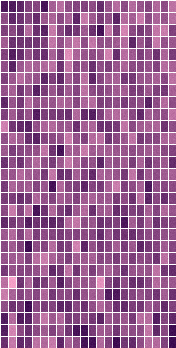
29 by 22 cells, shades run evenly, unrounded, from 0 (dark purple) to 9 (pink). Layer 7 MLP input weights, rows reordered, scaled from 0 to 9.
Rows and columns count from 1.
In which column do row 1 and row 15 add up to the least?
6
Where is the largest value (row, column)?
24, 2
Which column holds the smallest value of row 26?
4
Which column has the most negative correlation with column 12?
19
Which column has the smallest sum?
3
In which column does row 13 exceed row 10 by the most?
11
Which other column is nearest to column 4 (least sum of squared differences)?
21
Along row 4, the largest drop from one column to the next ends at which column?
17
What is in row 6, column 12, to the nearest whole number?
2
